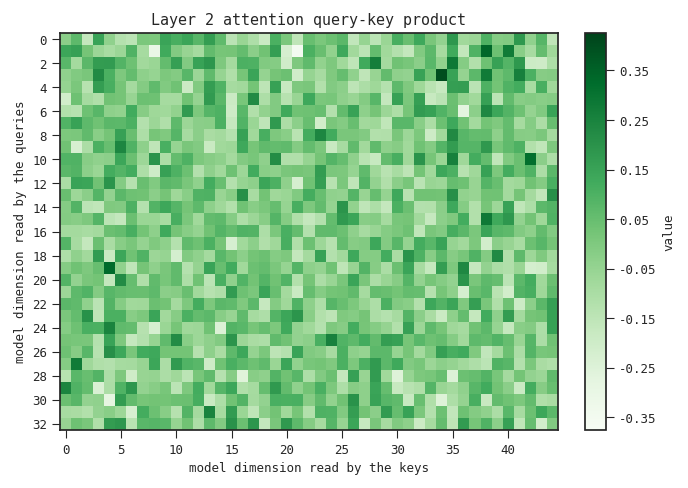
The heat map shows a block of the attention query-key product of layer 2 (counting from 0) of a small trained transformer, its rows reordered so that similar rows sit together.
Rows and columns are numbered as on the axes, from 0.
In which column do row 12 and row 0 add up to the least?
21
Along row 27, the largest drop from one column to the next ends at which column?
2
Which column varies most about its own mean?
4
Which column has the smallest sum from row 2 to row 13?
15
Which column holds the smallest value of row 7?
23
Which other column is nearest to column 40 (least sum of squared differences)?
25
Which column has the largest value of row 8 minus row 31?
35
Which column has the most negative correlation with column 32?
36
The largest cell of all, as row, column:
3, 34
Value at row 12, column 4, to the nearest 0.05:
0.2
